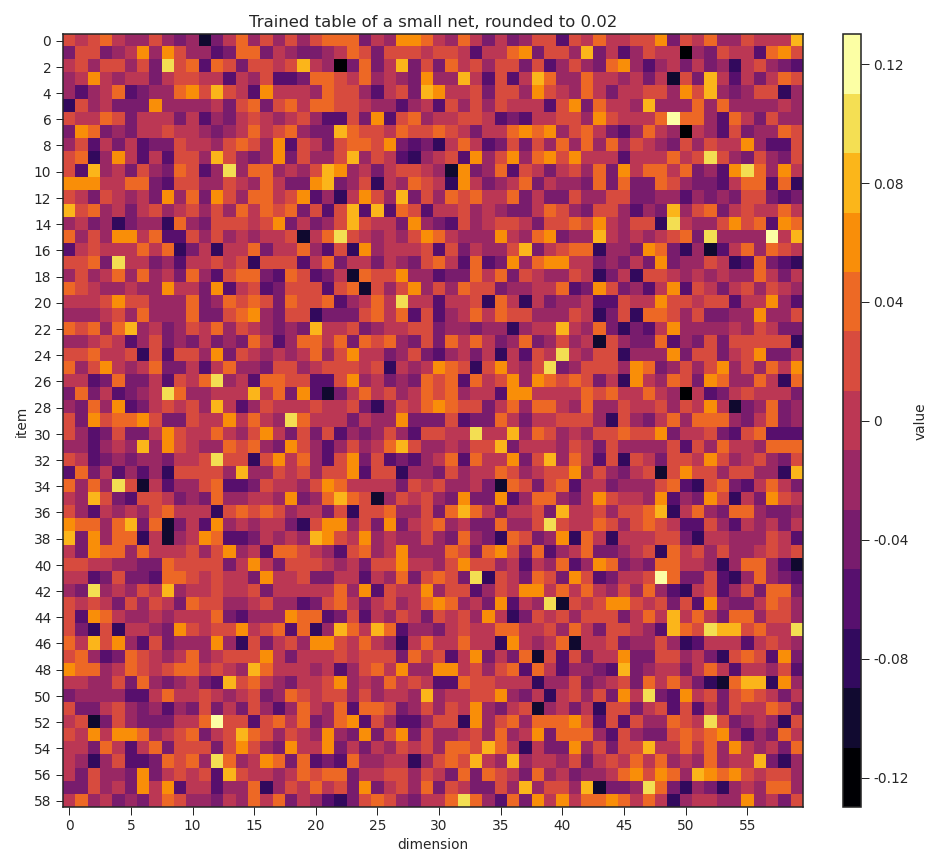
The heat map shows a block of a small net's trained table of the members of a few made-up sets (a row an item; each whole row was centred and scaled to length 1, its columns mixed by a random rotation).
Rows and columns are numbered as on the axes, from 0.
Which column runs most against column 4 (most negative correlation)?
55
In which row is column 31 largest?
48
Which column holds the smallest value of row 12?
22
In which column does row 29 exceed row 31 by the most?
2
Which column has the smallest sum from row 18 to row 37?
58
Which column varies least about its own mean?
10
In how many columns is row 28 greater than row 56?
21
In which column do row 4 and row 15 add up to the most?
52
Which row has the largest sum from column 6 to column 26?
45
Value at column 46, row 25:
0.06
